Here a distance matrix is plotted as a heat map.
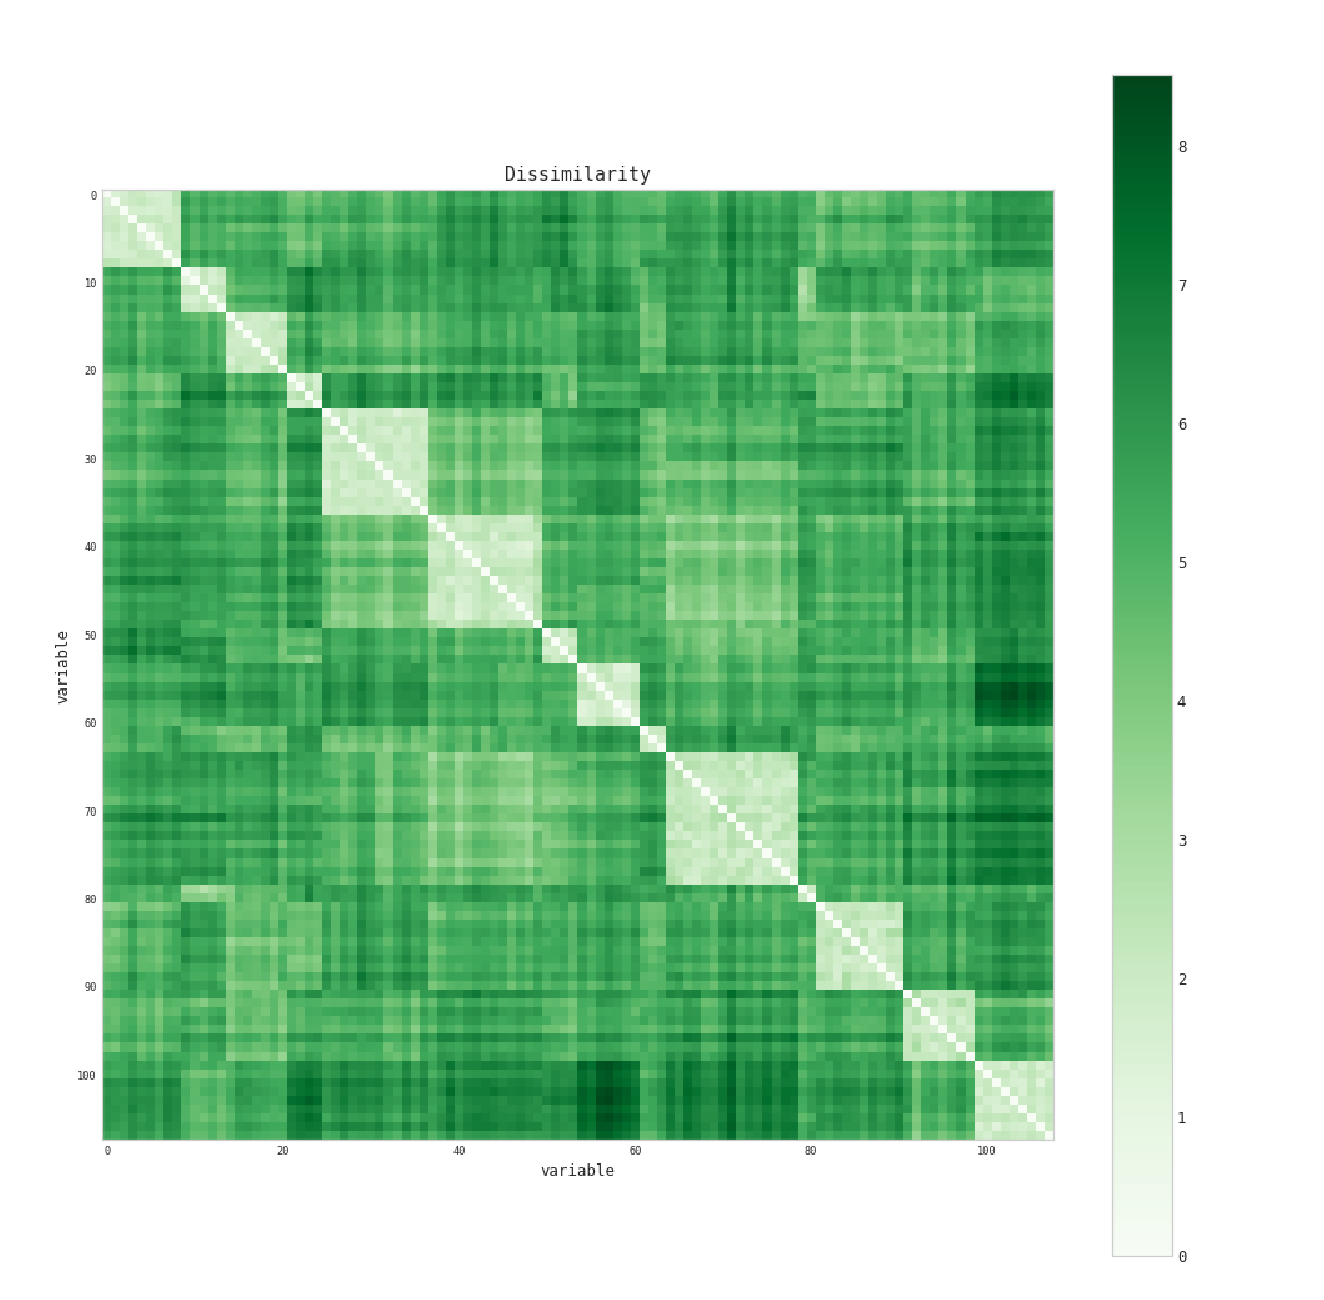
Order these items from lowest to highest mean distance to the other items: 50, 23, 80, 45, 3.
45, 50, 80, 3, 23
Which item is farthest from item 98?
71
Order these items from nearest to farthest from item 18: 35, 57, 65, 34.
35, 34, 65, 57
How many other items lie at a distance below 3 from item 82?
9
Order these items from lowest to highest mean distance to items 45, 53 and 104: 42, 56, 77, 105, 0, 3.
42, 105, 77, 0, 56, 3
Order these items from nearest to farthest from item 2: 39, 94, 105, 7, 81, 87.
7, 81, 87, 94, 105, 39
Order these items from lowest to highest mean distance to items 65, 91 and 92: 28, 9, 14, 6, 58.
14, 6, 28, 9, 58
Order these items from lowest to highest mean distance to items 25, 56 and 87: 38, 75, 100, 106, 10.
38, 75, 10, 100, 106
